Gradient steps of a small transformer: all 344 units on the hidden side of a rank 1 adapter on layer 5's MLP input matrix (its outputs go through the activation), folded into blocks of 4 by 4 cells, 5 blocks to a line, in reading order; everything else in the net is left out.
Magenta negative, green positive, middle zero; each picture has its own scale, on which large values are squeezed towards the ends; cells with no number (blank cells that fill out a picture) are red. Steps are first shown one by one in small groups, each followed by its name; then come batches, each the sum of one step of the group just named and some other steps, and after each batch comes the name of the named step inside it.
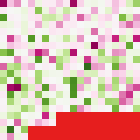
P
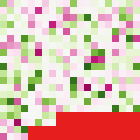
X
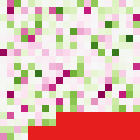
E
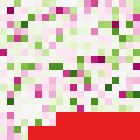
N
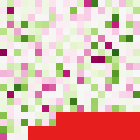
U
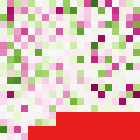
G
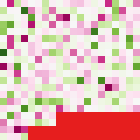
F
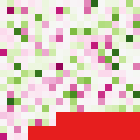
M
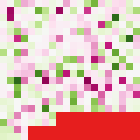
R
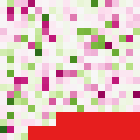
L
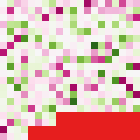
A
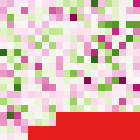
F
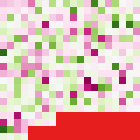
F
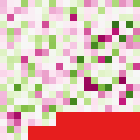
A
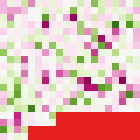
L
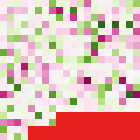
A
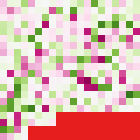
U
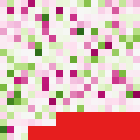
L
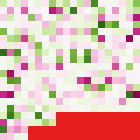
G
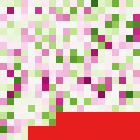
E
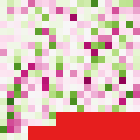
L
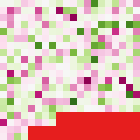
A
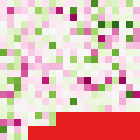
R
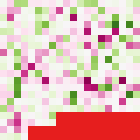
R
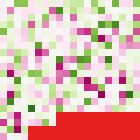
E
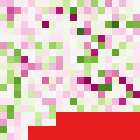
G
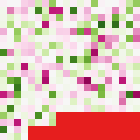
R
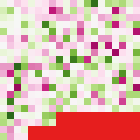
P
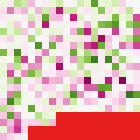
M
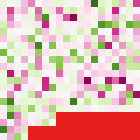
L
